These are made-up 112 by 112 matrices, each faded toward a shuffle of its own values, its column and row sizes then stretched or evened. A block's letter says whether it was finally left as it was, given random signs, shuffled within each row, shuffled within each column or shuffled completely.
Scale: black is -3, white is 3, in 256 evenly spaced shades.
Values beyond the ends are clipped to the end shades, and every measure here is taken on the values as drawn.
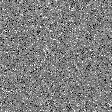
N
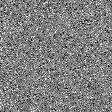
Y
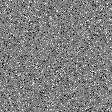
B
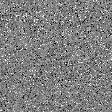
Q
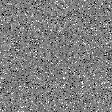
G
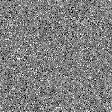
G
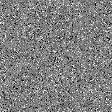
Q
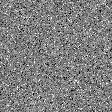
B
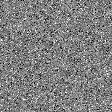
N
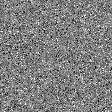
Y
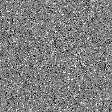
Q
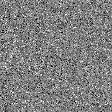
Q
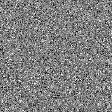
G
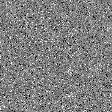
Q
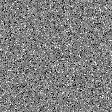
Y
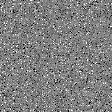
G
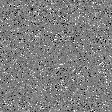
N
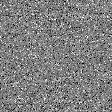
N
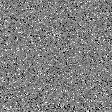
N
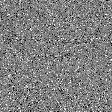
N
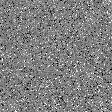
B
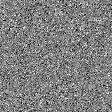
N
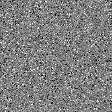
G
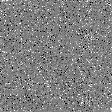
Q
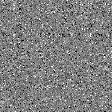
G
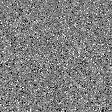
N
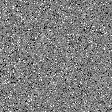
B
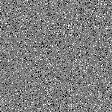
Q
